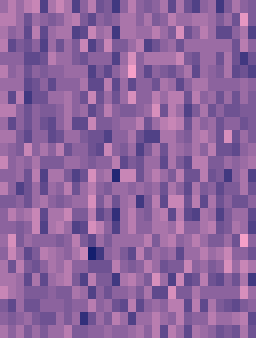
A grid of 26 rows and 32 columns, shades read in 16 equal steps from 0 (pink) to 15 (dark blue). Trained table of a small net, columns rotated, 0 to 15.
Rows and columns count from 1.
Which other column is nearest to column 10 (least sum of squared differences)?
6
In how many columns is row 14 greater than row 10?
12
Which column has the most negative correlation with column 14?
29
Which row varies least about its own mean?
26
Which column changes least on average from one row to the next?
3
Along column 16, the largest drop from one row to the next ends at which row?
14
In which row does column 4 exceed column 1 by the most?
8
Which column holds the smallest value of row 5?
17
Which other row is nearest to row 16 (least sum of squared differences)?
24
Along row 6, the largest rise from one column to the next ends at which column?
18
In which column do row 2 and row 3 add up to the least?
31
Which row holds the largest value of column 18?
16
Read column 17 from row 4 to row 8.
6 2 0 10 2
